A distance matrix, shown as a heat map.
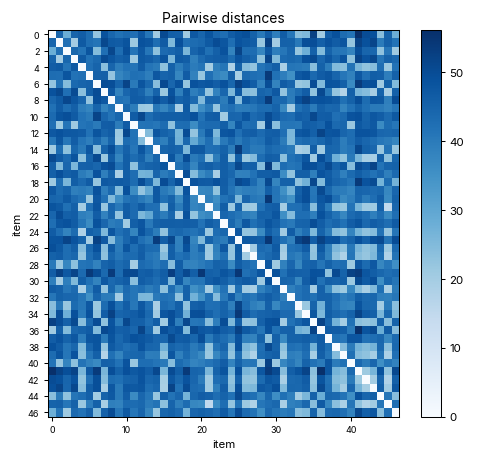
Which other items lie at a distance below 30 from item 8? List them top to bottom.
5, 20, 25
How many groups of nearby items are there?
7
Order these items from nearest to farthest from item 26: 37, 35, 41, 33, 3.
35, 41, 37, 33, 3
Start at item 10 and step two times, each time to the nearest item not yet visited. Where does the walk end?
5
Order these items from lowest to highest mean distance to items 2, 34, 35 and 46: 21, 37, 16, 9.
21, 9, 37, 16
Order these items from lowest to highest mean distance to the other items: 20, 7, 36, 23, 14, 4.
4, 7, 14, 20, 36, 23
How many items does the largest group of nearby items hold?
15
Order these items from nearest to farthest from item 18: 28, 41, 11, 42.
28, 11, 42, 41
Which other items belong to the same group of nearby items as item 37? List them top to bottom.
29
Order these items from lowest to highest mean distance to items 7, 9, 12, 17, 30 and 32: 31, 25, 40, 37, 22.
22, 31, 40, 25, 37
